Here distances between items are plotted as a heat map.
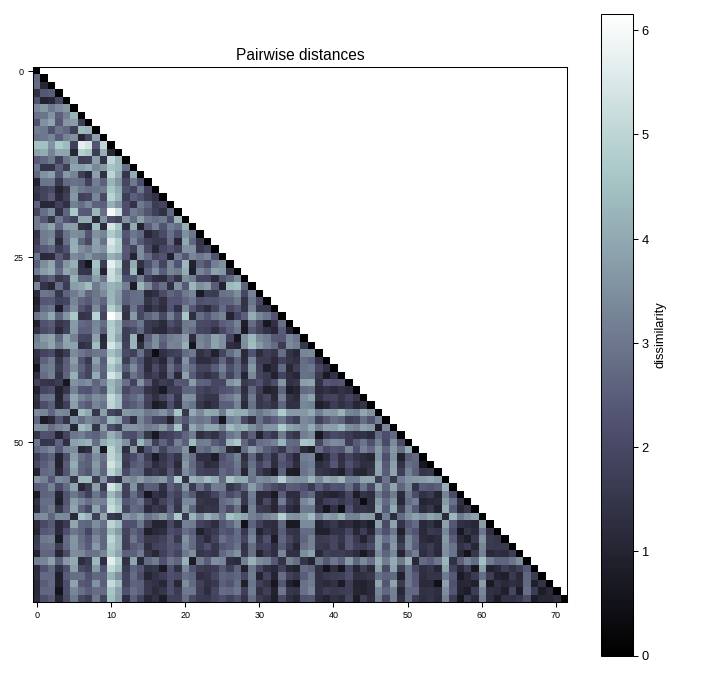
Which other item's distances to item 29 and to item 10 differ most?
13
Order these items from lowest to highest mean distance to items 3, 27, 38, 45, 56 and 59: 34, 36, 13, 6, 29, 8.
34, 6, 36, 13, 29, 8
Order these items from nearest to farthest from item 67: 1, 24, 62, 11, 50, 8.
62, 24, 1, 50, 8, 11
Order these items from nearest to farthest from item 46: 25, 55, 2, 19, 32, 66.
55, 2, 25, 32, 66, 19
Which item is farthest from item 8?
33
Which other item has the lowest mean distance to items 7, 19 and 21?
26
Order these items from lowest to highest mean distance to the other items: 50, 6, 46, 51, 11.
51, 6, 50, 46, 11
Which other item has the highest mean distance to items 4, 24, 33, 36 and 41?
10
